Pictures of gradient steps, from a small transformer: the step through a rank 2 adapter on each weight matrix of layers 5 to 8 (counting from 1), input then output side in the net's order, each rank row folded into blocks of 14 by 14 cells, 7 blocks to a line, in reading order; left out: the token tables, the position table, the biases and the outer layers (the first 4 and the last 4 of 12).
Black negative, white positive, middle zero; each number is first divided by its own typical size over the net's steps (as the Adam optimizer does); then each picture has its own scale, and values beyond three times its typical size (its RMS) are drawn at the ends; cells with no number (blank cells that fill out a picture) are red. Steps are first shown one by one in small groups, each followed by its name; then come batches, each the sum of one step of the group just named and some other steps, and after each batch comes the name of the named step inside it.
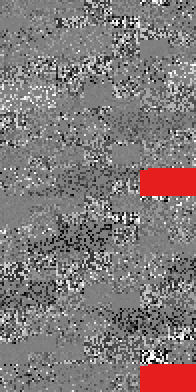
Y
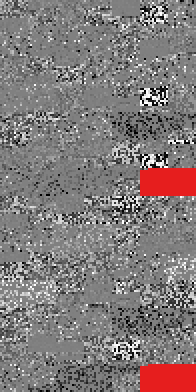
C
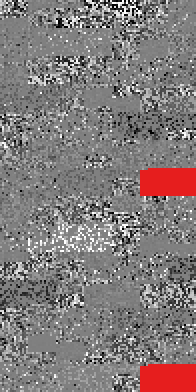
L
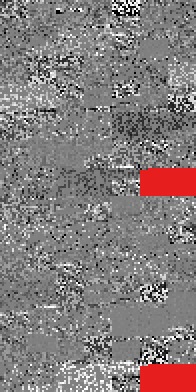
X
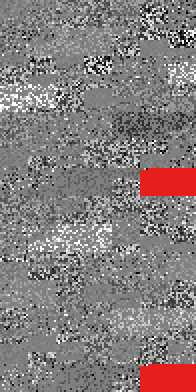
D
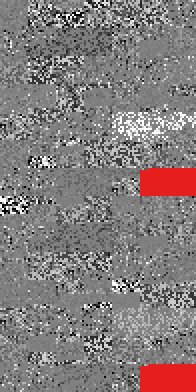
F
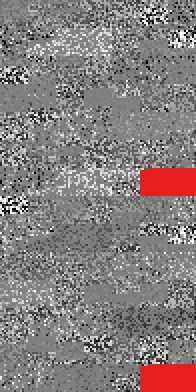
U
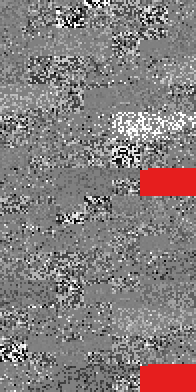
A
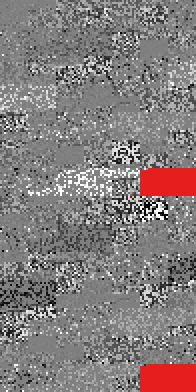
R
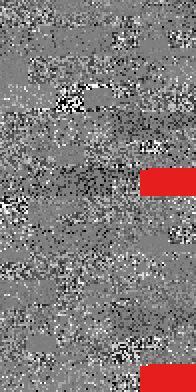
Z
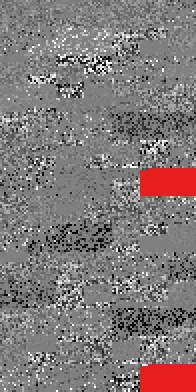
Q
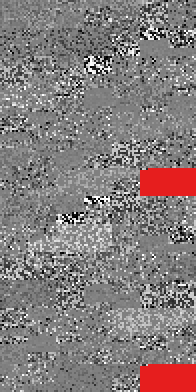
D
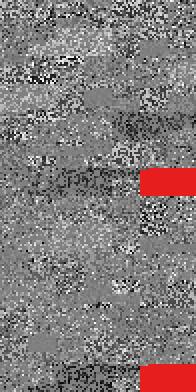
C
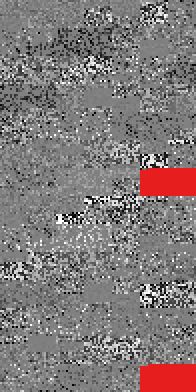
C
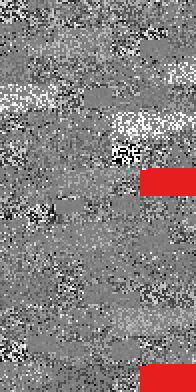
A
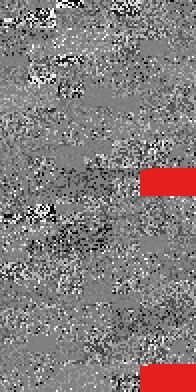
Q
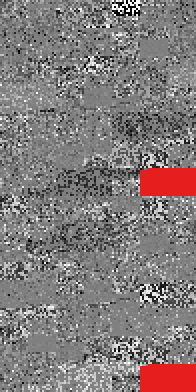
X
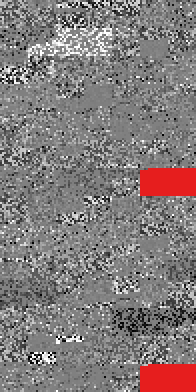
Q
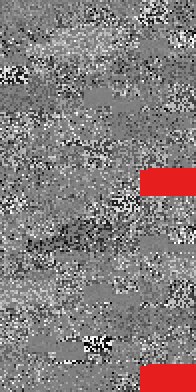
U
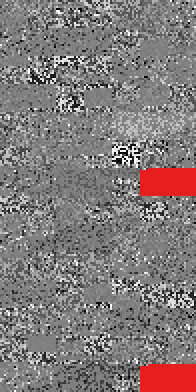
A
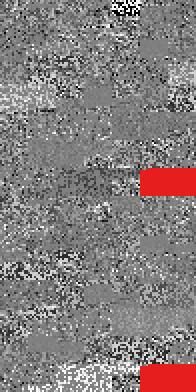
X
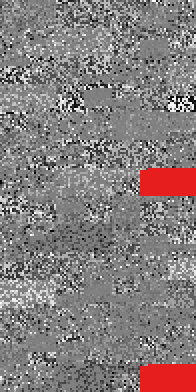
U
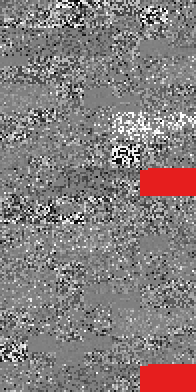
A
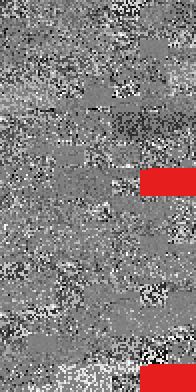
X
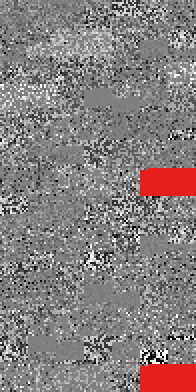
U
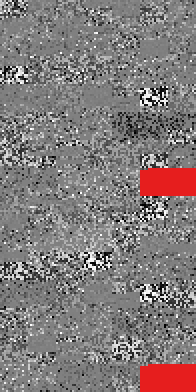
C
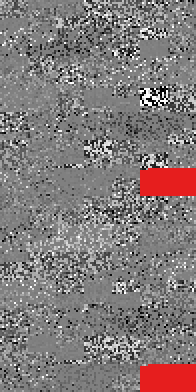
C
